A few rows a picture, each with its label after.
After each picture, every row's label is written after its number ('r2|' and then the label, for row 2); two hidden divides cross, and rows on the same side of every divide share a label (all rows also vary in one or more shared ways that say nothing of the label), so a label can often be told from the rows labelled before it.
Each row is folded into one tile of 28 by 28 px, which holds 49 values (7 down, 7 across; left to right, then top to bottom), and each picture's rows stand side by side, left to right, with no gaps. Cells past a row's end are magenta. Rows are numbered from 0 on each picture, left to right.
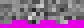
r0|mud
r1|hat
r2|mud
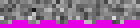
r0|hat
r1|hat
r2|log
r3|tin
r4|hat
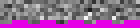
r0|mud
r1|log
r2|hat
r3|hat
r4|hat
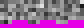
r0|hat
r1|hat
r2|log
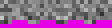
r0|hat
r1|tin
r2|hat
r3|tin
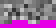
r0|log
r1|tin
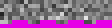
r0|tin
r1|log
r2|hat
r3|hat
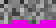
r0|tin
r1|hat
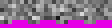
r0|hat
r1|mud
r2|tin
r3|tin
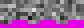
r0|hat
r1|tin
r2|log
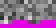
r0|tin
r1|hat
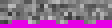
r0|hat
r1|log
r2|mud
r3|mud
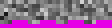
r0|tin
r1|mud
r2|log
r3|hat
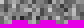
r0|mud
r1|tin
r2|hat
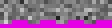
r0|tin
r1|hat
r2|tin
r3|tin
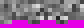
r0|mud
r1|log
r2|mud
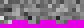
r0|hat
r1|tin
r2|tin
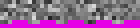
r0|hat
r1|mud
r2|tin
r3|log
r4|tin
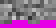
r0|log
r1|tin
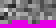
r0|tin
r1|log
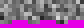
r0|tin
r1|mud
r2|hat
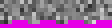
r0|hat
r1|mud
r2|hat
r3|hat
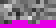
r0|log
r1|hat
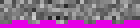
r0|log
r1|mud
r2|tin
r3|log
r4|mud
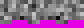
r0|mud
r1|mud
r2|tin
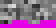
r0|hat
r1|mud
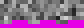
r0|mud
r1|mud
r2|tin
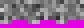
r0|tin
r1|mud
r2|tin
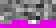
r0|hat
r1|tin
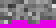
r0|tin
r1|mud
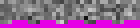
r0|mud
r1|tin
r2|tin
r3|tin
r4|hat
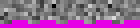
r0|tin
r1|log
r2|log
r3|log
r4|hat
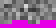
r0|mud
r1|hat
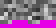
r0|hat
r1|hat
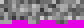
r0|mud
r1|log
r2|log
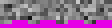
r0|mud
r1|tin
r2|hat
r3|tin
